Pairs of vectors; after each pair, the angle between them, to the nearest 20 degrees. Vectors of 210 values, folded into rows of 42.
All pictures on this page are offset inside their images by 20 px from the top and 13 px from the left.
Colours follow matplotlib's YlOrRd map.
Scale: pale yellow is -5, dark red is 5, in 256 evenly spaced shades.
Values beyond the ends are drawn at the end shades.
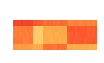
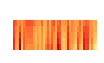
80 degrees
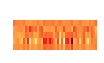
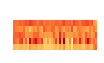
140 degrees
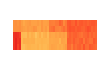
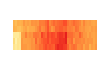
120 degrees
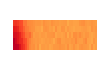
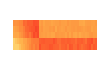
120 degrees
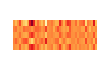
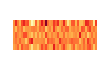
140 degrees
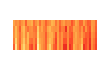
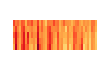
160 degrees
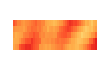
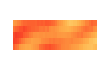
120 degrees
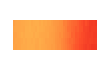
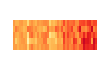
40 degrees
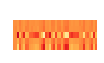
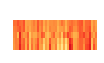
120 degrees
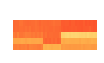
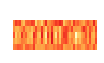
80 degrees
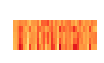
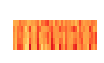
40 degrees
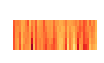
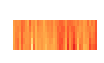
160 degrees
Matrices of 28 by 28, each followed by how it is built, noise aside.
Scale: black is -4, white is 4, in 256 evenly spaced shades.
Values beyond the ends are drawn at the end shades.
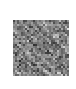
Toeplitz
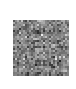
blocks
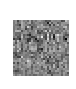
low rank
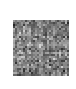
blocks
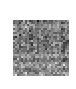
blocks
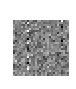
uneven columns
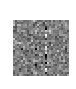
uneven columns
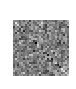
diagonal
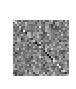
diagonal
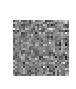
low rank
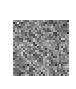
Toeplitz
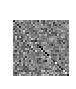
diagonal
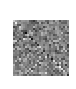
diagonal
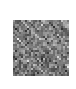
Toeplitz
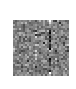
uneven columns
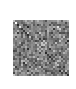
diagonal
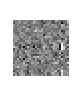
low rank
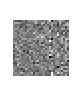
uneven columns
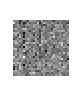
uneven columns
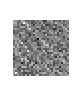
Toeplitz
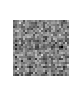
blocks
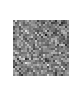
Toeplitz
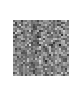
blocks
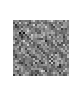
Toeplitz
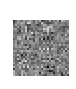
low rank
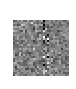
uneven columns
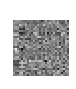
low rank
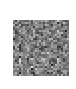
low rank
